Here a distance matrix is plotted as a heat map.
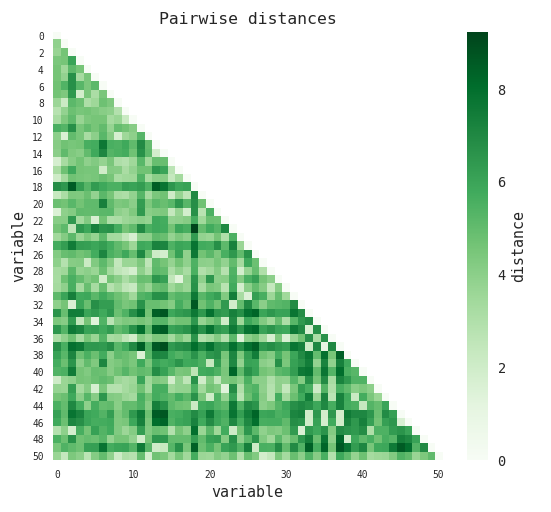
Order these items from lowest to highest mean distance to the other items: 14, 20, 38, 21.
21, 20, 14, 38
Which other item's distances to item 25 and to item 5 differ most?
34
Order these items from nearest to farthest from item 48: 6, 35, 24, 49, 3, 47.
24, 3, 6, 47, 49, 35
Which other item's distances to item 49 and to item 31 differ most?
25
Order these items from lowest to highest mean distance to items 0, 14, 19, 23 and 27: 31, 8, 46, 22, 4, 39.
8, 4, 22, 39, 31, 46
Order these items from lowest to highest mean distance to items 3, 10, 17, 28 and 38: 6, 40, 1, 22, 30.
30, 22, 1, 40, 6
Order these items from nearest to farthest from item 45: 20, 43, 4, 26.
4, 43, 20, 26
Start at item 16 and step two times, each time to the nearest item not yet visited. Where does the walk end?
6
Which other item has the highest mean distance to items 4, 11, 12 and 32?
37
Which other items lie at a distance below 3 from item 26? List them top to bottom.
13, 14, 49
